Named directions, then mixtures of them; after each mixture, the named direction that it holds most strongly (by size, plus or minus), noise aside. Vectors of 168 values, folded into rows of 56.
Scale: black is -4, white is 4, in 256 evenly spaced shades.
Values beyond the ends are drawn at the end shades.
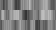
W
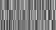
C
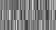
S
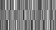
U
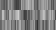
W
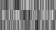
W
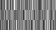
U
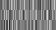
C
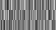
C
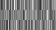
U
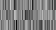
U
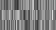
S
